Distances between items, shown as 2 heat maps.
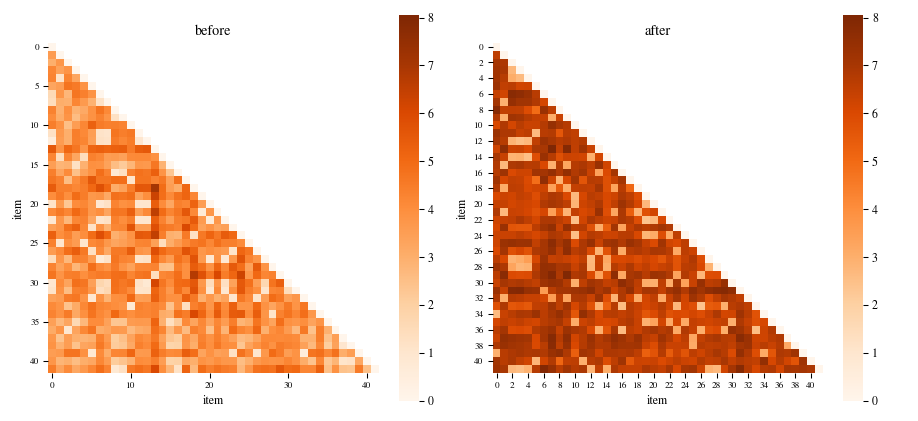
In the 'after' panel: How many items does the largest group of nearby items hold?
8
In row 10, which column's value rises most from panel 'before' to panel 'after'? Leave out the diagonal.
17
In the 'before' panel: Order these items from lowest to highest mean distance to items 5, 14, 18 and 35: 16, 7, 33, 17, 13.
16, 7, 33, 17, 13
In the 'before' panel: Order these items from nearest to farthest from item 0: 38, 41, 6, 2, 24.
6, 2, 38, 41, 24
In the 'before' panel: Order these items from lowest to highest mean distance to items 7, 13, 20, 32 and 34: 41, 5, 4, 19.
5, 4, 19, 41
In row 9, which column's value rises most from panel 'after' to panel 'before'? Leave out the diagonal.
21
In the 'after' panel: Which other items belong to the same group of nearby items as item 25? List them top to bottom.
37, 38
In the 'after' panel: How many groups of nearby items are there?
9
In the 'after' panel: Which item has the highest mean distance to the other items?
31
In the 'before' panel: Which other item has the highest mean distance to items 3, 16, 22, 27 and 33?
13
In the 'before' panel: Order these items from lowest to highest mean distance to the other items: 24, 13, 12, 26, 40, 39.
40, 12, 39, 26, 24, 13
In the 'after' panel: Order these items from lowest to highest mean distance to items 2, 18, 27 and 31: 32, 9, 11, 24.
32, 9, 24, 11
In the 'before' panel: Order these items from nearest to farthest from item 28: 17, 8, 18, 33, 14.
14, 33, 17, 8, 18
